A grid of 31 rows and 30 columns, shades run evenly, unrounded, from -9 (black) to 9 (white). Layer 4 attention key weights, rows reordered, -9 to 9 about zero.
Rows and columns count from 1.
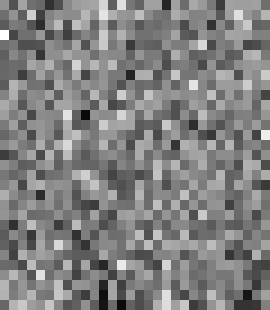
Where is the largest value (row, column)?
4, 1
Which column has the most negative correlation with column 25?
14
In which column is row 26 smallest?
26
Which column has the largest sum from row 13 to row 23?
8
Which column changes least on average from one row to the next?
25
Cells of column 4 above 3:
4
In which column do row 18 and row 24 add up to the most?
18
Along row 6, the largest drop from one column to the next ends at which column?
5
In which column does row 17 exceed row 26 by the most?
28
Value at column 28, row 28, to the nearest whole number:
-3
